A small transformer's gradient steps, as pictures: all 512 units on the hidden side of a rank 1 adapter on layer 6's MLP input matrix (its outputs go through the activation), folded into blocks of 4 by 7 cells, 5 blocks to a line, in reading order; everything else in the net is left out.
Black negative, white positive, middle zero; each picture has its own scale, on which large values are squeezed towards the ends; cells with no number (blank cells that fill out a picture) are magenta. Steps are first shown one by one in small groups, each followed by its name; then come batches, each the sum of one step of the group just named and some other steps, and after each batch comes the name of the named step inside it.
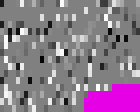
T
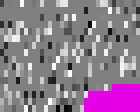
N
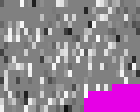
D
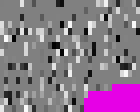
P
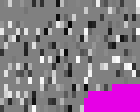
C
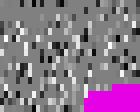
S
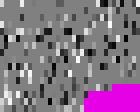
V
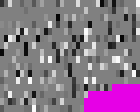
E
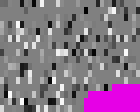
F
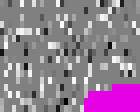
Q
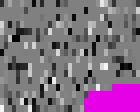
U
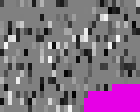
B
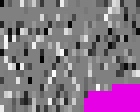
T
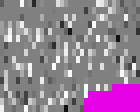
D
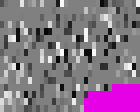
V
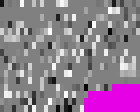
N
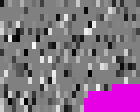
U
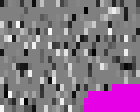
F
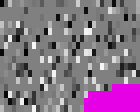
E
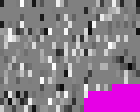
D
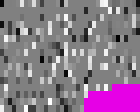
N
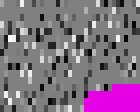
V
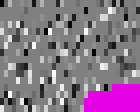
F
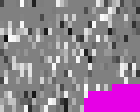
D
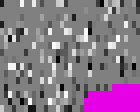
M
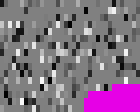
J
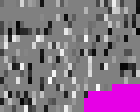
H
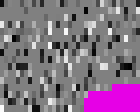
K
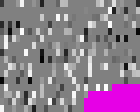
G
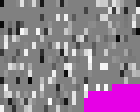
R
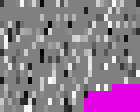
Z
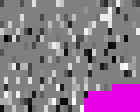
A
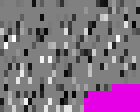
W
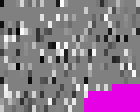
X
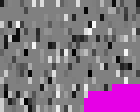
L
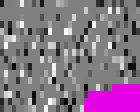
W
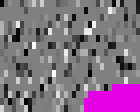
L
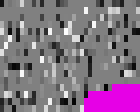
W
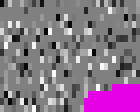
J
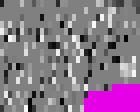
A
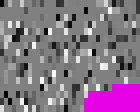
J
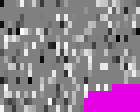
R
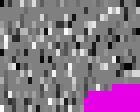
K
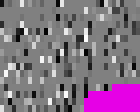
M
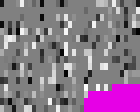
R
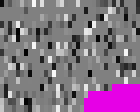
L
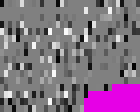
M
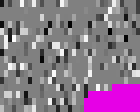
Z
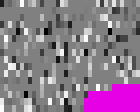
Z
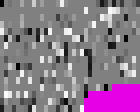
A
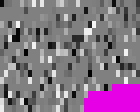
L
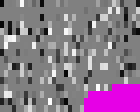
R
